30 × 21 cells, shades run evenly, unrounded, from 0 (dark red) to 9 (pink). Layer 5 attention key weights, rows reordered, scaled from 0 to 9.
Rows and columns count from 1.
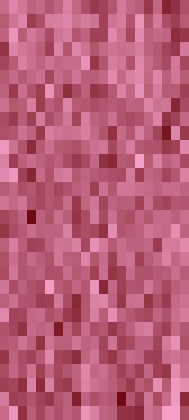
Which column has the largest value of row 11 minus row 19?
1
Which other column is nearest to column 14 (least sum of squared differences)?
3
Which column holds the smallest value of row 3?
20
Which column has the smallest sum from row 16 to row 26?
9
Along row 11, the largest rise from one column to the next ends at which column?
21
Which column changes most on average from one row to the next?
4
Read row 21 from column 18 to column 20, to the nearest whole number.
5 4 5
